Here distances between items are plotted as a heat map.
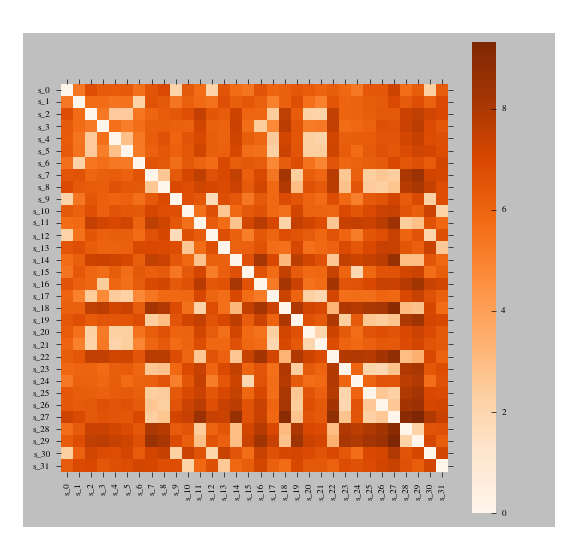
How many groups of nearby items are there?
8
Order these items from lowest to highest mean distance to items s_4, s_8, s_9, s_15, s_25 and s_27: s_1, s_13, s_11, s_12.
s_12, s_1, s_13, s_11
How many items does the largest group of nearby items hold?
7
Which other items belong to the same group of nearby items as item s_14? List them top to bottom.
s_11, s_18, s_22, s_28, s_29
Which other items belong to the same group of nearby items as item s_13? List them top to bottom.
s_10, s_31
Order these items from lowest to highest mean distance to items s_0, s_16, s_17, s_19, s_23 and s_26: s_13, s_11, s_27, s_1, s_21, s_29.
s_27, s_21, s_1, s_13, s_11, s_29
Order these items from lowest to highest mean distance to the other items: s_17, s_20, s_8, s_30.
s_17, s_20, s_8, s_30
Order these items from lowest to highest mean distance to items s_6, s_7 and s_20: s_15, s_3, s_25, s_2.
s_2, s_25, s_3, s_15
